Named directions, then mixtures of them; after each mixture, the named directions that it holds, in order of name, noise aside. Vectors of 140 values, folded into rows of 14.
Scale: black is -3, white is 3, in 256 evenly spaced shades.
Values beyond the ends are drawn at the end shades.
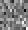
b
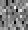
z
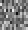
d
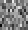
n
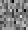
b, z.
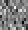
b, z.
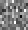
b, z.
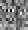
d, n.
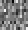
b, d, z.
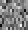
n, z.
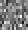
d, n, z.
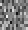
d.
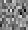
b, n.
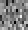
d, z.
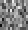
n.
